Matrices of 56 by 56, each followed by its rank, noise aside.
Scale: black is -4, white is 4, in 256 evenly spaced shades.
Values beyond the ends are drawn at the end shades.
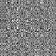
five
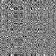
five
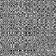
five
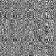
five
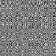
four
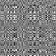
three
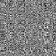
six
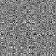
five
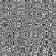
six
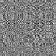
five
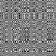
three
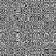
six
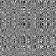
three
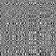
three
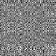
five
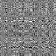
six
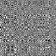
five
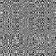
five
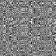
five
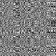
five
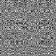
six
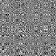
five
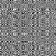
four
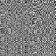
four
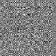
six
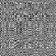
five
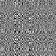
three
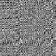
six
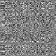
six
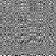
four
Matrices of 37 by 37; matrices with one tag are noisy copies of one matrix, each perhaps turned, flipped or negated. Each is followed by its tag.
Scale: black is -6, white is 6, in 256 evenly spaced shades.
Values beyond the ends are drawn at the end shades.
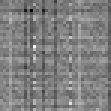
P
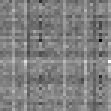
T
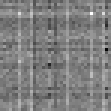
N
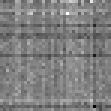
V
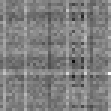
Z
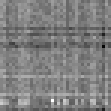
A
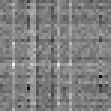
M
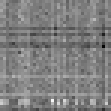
A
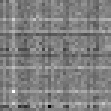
N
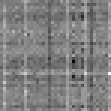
Z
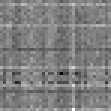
Z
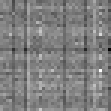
T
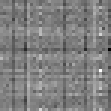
T
